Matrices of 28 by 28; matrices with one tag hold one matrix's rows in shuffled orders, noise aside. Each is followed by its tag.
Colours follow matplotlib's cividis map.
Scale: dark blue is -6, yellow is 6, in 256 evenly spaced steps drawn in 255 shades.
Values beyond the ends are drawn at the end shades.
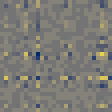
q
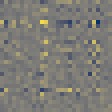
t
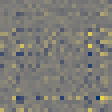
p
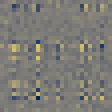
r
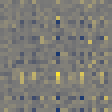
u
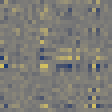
t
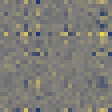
q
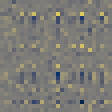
u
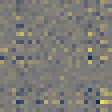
p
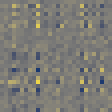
r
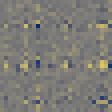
q
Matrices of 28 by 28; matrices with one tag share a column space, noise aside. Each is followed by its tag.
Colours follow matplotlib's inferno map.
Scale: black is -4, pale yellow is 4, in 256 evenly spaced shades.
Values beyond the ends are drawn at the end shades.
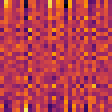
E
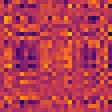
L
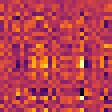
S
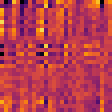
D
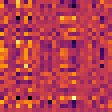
L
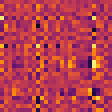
S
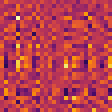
S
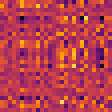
L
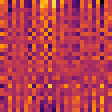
E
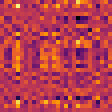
L
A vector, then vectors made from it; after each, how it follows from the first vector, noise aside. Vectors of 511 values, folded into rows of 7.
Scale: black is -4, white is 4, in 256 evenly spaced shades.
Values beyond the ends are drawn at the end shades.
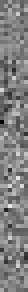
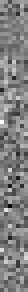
negated.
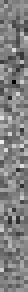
wrapped around.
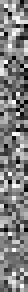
wrapped around, negated, scaled up.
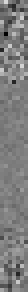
wrapped around, partly zeroed.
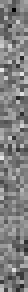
wrapped around.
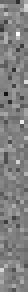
wrapped around, negated, partly zeroed.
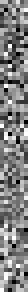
wrapped around, negated, scaled up.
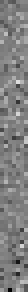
wrapped around, partly zeroed.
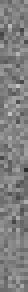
reversed, shrunk.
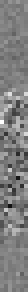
negated, partly zeroed.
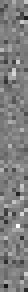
wrapped around, negated, partly zeroed.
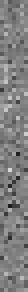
negated, partly zeroed.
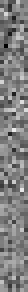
wrapped around.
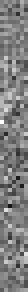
negated.
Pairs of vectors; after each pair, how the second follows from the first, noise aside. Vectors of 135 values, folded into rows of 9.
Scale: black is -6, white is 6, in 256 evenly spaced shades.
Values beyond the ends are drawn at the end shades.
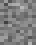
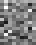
wrapped around, negated, scaled up.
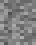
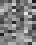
reversed, negated, scaled up.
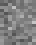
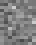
copied.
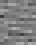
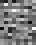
reversed, negated, scaled up.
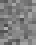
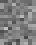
copied.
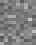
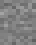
reversed, shrunk.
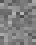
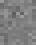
negated, shrunk.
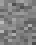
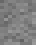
reversed, shrunk.
